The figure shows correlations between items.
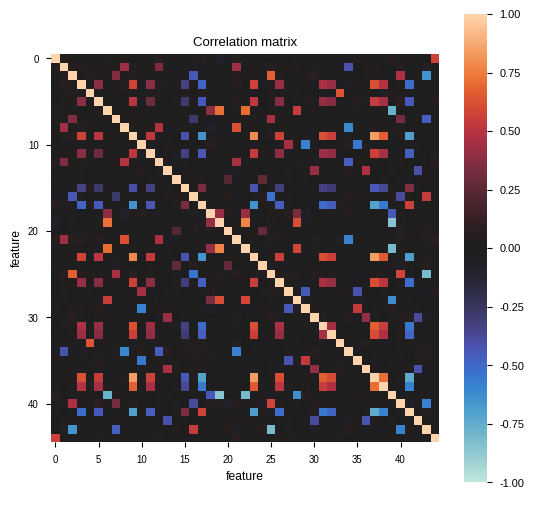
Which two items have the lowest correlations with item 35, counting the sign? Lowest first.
10, 27
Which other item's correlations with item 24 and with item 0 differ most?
44
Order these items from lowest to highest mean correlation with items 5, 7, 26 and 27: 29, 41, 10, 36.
41, 29, 36, 10
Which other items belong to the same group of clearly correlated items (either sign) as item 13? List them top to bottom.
30, 36, 42
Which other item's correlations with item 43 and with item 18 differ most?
25
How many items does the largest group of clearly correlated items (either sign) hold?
13
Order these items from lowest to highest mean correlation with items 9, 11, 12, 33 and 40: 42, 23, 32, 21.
42, 21, 32, 23
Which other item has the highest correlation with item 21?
8
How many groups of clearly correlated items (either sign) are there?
9
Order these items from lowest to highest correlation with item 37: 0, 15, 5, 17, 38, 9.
17, 15, 0, 5, 38, 9
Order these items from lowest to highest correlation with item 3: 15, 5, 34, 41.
41, 15, 34, 5
